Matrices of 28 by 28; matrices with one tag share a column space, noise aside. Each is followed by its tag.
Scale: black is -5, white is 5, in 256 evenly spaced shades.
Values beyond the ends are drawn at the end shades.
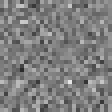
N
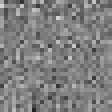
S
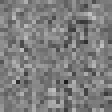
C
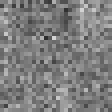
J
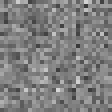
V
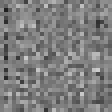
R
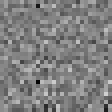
N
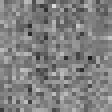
R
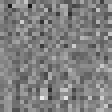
J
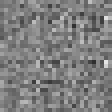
C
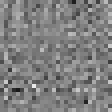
V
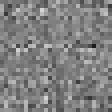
S
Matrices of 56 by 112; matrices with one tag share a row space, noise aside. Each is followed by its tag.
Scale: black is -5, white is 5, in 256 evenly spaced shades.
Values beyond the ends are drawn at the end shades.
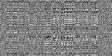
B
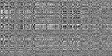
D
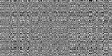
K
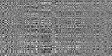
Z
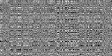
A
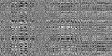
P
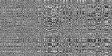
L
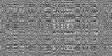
B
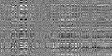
P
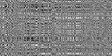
Z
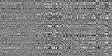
L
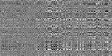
L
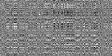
B
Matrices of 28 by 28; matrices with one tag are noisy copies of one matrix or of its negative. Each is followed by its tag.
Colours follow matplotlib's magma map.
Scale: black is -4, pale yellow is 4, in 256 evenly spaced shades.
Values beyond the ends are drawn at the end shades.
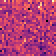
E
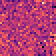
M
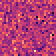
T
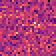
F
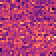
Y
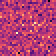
F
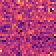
Y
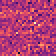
F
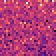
E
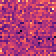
Y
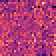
M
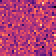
M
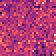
M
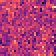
M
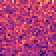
E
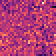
M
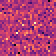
F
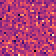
T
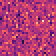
T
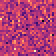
T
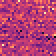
Y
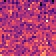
E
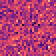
F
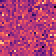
M
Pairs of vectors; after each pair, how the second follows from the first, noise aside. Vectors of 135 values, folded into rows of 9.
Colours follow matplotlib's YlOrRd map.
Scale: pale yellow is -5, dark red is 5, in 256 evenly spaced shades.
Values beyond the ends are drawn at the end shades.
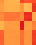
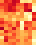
negated, scaled up.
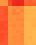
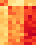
negated, scaled up.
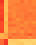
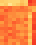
reversed.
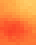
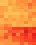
wrapped around, negated.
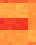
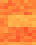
reversed, negated, shrunk.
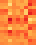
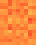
negated, shrunk.
